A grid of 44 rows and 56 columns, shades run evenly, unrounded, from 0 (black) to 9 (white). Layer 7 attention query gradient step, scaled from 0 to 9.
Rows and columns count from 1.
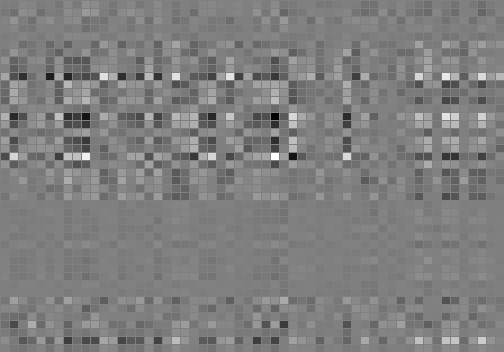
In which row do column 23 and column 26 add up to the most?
10
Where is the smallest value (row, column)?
15, 31
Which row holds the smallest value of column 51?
20
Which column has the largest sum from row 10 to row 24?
48
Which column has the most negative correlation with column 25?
14
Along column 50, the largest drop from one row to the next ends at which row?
11
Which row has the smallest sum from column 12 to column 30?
43
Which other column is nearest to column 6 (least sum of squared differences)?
3
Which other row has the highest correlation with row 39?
4
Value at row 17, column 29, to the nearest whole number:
5
